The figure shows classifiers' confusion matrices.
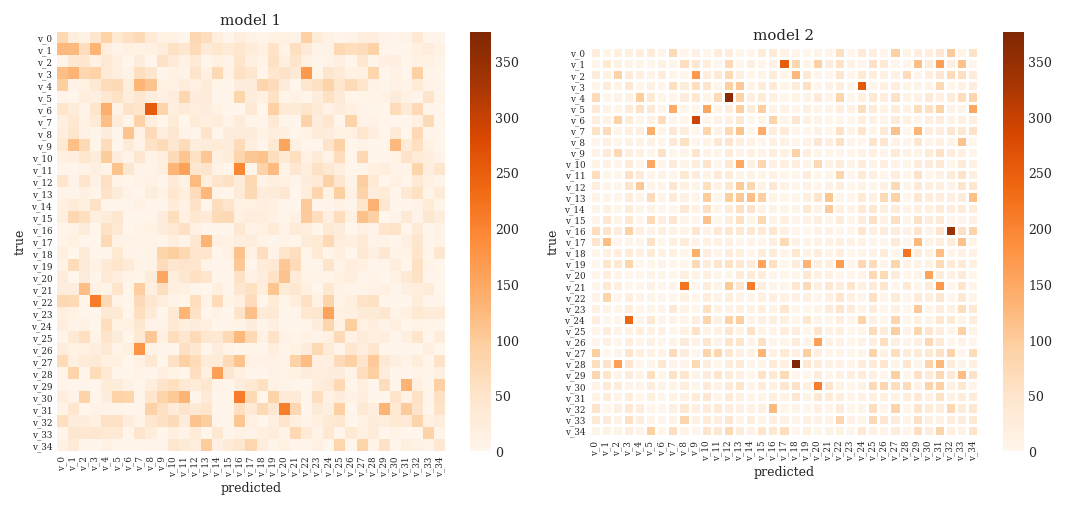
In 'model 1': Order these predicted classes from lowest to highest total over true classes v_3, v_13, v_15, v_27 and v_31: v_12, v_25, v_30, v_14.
v_30, v_14, v_12, v_25
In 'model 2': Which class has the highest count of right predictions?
v_19
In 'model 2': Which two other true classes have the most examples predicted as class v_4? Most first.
v_12, v_5
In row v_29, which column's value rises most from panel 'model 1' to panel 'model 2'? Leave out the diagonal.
v_33
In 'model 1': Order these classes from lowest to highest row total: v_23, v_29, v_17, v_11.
v_17, v_29, v_23, v_11
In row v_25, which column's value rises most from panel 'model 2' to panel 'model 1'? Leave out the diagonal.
v_16
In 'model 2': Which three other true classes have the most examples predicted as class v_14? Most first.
v_21, v_13, v_12
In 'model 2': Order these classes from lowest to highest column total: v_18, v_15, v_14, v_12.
v_14, v_18, v_15, v_12
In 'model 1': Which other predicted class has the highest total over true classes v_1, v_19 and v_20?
v_9
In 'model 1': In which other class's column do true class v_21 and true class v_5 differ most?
v_2
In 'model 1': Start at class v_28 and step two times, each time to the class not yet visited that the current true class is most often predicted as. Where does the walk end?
v_22
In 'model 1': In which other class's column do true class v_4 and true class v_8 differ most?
v_7
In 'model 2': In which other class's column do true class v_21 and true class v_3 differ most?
v_24
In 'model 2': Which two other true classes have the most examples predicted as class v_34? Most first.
v_5, v_13
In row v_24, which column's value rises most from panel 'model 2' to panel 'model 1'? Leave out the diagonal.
v_26
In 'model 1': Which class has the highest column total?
v_16
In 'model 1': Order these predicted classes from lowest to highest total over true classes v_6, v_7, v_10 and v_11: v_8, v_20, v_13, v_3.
v_20, v_3, v_13, v_8
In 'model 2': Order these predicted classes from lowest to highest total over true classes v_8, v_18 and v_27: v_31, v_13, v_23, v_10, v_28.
v_23, v_13, v_10, v_31, v_28
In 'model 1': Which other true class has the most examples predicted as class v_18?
v_10
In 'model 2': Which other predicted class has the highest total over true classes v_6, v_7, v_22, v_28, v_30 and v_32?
v_18
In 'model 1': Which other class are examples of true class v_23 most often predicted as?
v_24
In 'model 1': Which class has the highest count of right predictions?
v_11
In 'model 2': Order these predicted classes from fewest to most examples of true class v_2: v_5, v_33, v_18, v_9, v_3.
v_5, v_3, v_33, v_18, v_9
